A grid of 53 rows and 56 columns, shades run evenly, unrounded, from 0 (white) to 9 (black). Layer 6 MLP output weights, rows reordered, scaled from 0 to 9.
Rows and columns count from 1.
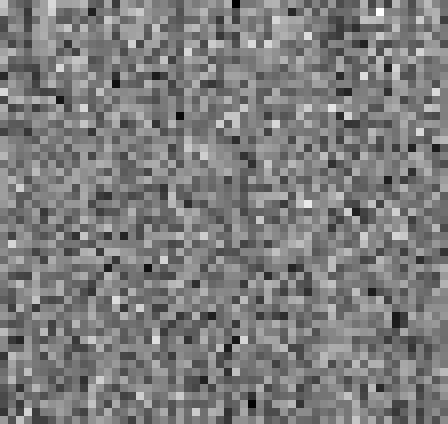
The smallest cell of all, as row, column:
2, 48
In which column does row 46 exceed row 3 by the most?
35
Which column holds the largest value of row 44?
29
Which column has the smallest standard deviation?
40
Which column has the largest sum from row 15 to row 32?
31
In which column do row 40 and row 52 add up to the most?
50
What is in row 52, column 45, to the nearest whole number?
3
